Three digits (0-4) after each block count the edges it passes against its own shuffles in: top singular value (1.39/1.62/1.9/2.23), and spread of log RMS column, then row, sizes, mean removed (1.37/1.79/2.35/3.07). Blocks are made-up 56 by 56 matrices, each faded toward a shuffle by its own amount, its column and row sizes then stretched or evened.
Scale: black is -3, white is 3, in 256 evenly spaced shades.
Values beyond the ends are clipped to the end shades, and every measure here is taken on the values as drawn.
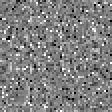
2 0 0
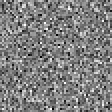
2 0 0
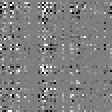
3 4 4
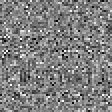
2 0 1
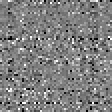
3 1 3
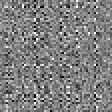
4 3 2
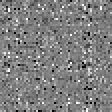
0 2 2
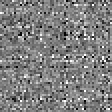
2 2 3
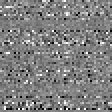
1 0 4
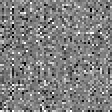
3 2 1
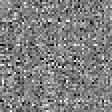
3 1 2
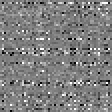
3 2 4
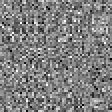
3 1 0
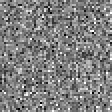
2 0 0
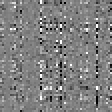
4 4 2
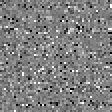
0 0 3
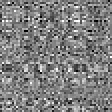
4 1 3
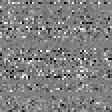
0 1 4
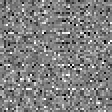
3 0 2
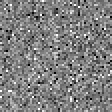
0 1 0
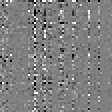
4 4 1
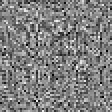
3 1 0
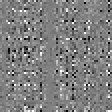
3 4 3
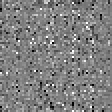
0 3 2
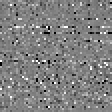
0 1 3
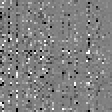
1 4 1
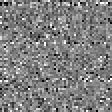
2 1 2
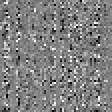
2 4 1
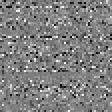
2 0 3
